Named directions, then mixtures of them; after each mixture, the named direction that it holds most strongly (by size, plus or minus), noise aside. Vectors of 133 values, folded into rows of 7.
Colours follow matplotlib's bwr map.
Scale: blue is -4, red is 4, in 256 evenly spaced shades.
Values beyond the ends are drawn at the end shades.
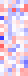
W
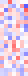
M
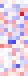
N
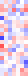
W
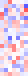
M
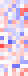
N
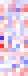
W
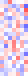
M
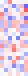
M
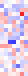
N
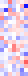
M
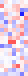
N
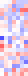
W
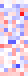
N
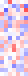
M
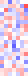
M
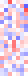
M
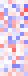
N
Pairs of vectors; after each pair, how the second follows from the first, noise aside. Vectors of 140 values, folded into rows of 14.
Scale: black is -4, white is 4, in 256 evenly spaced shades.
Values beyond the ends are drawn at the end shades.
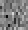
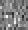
negated.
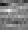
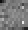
wrapped around, negated, partly zeroed.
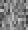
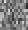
negated.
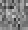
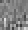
wrapped around, negated, partly zeroed.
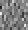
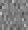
shrunk.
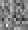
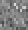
wrapped around, negated, partly zeroed.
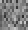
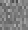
wrapped around, negated, shrunk.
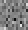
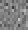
wrapped around, shrunk.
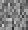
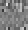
wrapped around, negated, partly zeroed.
